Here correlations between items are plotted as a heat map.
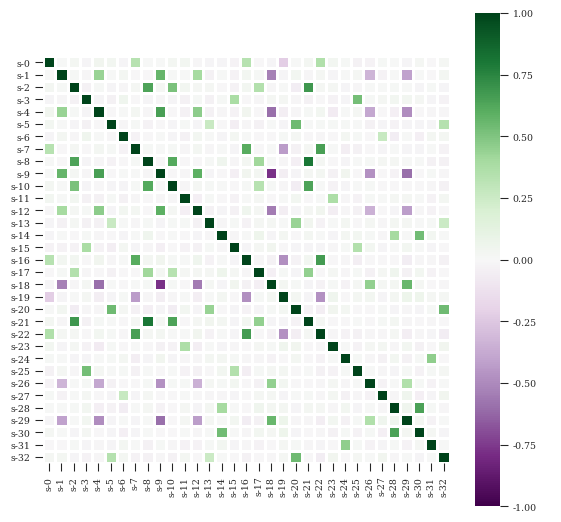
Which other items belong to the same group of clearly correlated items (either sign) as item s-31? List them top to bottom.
s-24
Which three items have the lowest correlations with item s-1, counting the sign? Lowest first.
s-18, s-29, s-26
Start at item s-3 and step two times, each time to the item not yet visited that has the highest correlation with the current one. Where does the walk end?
s-15
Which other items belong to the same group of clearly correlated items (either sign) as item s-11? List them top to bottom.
s-23
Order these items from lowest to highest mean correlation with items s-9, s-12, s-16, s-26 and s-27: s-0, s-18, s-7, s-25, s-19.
s-18, s-19, s-25, s-0, s-7
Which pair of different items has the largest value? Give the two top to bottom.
s-8, s-21
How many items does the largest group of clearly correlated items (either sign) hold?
7
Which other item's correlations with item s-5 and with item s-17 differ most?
s-20
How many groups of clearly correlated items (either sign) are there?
9
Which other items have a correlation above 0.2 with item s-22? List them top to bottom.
s-0, s-7, s-16
